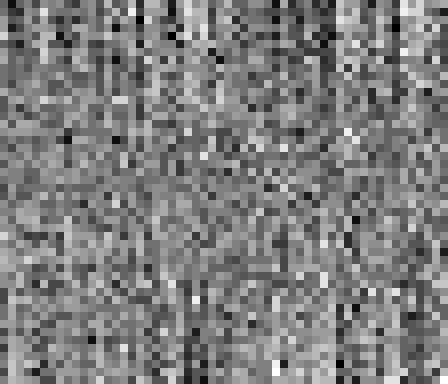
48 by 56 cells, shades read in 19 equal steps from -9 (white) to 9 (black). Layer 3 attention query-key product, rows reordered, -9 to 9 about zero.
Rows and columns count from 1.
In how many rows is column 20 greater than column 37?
23
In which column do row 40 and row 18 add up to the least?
32
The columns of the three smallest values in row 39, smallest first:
35, 42, 38
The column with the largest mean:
18
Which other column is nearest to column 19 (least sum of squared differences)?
48
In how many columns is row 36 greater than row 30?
29
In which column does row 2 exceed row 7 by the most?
22
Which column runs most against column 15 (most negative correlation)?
55
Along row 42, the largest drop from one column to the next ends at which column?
49
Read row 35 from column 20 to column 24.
1 -5 -2 -1 1
